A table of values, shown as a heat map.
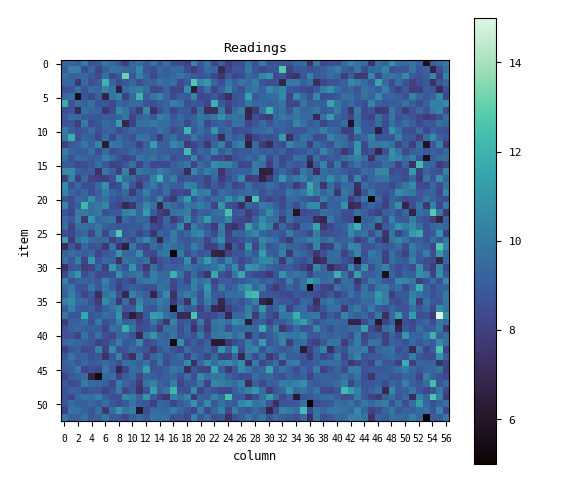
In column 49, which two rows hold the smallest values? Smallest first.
38, 39
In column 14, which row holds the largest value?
17
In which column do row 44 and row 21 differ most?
50
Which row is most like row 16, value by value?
35
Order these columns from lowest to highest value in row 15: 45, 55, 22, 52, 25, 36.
36, 55, 45, 25, 22, 52
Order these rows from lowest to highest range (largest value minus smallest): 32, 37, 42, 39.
32, 39, 42, 37
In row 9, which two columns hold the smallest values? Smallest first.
42, 9
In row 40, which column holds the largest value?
54
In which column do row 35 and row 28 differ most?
29
